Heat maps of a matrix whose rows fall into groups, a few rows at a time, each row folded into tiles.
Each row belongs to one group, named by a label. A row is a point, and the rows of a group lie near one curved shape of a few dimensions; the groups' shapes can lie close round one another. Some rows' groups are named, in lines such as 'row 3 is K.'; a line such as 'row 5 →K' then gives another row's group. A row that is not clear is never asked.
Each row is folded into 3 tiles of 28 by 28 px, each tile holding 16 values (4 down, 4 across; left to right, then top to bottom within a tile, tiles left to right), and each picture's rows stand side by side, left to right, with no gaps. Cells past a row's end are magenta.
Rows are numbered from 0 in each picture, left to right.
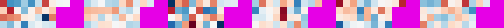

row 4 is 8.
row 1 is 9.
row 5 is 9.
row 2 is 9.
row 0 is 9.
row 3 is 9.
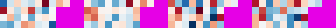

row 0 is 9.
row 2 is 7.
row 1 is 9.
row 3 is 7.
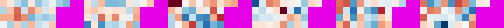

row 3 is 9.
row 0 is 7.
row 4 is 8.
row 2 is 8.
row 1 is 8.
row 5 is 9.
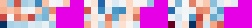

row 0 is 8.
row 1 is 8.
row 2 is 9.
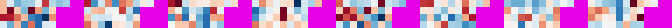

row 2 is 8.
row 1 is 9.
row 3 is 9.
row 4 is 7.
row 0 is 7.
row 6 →8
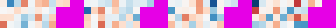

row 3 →9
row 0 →9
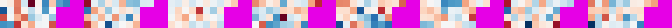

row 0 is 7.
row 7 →8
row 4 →8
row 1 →9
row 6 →9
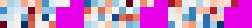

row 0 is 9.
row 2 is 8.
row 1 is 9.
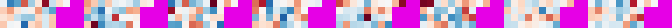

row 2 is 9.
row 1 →8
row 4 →8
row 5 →8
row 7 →9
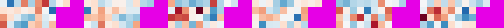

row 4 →8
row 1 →7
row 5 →7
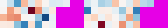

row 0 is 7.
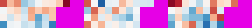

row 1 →7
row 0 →8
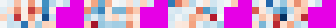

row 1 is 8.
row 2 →9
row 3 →8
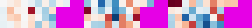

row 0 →9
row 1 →8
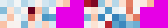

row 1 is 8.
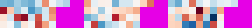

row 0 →8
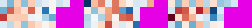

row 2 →7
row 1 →9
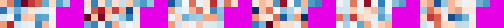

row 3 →7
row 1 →7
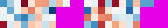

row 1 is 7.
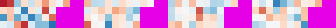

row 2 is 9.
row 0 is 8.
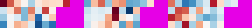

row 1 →9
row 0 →8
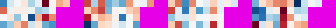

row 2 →8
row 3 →9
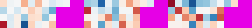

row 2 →9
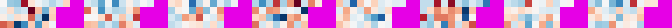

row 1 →8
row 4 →7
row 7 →9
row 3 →9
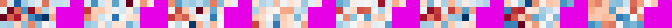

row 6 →7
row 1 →9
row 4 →9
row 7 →8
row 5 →7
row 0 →7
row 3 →9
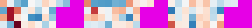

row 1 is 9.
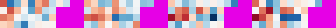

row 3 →7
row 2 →7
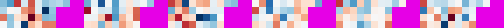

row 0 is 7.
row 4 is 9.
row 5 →9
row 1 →8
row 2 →7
